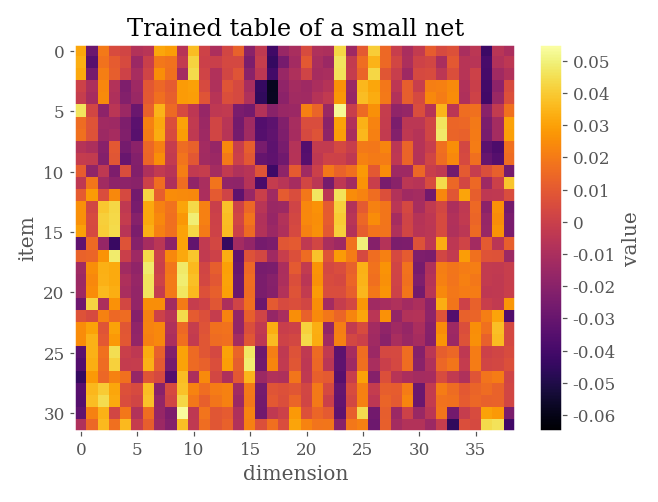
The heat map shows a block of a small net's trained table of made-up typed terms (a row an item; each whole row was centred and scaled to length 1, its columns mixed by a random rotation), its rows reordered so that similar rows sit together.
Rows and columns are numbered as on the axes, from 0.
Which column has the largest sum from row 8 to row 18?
9
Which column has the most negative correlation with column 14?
34
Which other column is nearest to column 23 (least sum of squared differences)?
0
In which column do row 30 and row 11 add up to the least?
16
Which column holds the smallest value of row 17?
14
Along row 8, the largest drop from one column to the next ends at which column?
36
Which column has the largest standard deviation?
23
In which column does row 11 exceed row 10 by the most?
38
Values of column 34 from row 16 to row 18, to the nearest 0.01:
0 0.03 0.02
